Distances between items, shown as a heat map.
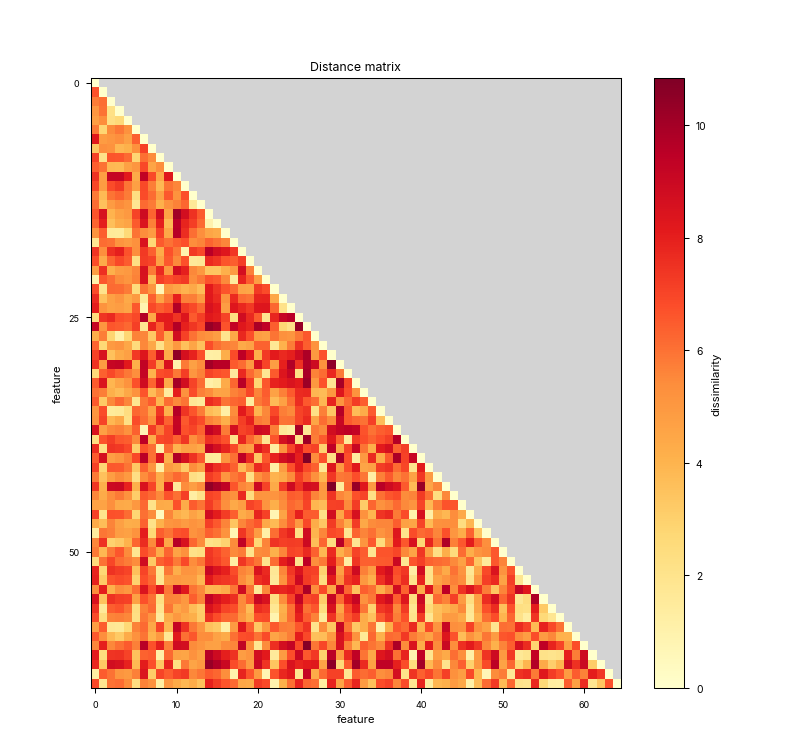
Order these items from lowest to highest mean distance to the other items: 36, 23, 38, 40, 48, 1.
1, 48, 23, 38, 36, 40
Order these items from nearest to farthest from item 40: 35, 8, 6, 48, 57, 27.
35, 27, 48, 57, 8, 6
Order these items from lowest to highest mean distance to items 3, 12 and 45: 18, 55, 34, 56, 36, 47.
47, 34, 56, 36, 55, 18
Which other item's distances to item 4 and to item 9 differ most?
36
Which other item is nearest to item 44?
12
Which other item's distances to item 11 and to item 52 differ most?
18
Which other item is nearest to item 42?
34
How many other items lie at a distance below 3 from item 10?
3
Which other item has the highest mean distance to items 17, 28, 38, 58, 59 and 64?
26
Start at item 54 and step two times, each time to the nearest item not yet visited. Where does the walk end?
60
